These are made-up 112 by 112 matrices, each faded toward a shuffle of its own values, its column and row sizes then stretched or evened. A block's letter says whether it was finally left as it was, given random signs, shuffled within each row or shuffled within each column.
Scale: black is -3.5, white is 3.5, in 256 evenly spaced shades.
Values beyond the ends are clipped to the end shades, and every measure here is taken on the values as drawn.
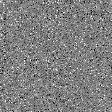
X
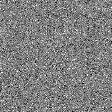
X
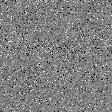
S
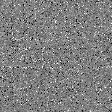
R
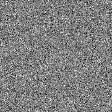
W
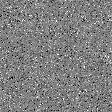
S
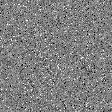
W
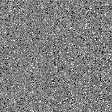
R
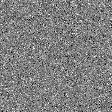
W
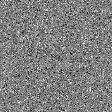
W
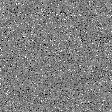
S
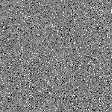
X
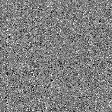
R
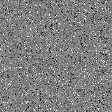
W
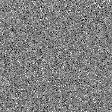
R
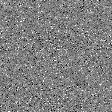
S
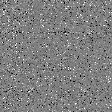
R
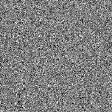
X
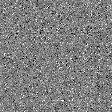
R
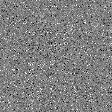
R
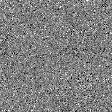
X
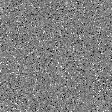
W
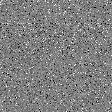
S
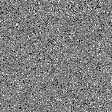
W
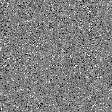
X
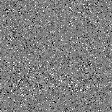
X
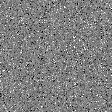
W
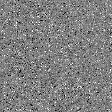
R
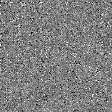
R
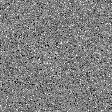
S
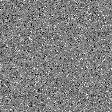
S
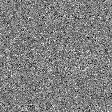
S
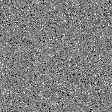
S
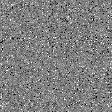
X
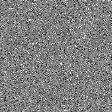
R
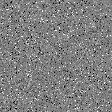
W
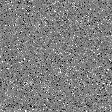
S
